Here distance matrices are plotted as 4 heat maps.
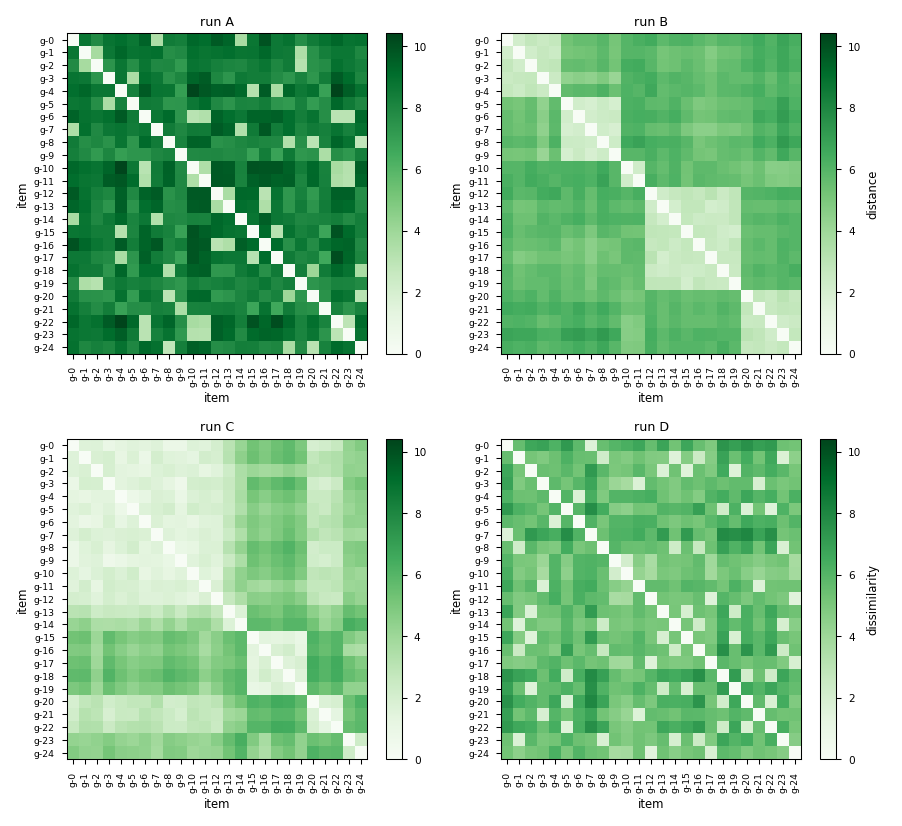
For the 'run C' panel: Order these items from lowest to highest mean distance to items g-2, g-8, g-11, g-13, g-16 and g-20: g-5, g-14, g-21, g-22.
g-5, g-21, g-22, g-14
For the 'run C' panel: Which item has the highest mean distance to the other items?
g-18
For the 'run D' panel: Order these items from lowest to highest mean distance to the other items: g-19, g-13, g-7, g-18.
g-13, g-19, g-18, g-7
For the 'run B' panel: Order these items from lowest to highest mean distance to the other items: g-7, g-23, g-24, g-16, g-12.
g-16, g-7, g-12, g-24, g-23
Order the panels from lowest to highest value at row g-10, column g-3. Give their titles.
run C, run D, run B, run A
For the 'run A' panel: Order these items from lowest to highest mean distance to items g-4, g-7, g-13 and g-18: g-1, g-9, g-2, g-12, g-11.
g-12, g-9, g-2, g-1, g-11
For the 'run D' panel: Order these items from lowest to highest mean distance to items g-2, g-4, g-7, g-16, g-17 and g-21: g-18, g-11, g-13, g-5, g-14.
g-14, g-13, g-11, g-5, g-18
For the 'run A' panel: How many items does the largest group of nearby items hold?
5
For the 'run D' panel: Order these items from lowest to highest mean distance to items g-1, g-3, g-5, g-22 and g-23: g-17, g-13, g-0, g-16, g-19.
g-16, g-17, g-13, g-19, g-0
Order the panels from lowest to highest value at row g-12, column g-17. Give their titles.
run D, run B, run C, run A
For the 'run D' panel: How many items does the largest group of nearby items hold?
5
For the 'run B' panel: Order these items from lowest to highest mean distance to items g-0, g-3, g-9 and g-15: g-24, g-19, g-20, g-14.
g-19, g-14, g-20, g-24
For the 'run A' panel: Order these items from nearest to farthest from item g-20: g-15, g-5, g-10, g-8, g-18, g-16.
g-8, g-18, g-5, g-16, g-15, g-10
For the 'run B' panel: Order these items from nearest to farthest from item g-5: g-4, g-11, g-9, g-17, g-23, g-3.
g-9, g-3, g-17, g-4, g-11, g-23
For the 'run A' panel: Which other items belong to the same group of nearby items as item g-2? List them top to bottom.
g-1, g-19
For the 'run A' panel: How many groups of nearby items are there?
8
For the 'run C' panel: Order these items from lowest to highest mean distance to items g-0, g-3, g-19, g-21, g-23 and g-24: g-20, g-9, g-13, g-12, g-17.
g-9, g-12, g-20, g-13, g-17
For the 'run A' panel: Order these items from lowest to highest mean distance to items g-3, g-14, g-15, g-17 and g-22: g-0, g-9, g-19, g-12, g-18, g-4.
g-4, g-9, g-0, g-19, g-18, g-12
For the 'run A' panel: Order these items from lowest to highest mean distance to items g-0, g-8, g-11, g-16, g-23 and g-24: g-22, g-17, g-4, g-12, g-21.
g-22, g-12, g-21, g-17, g-4
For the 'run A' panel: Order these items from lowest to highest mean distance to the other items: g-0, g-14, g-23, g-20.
g-20, g-23, g-14, g-0
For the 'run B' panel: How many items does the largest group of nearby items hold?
8
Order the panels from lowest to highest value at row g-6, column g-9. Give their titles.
run C, run B, run D, run A
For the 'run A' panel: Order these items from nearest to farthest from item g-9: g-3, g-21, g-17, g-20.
g-21, g-17, g-20, g-3
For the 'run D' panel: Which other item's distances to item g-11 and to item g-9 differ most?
g-21
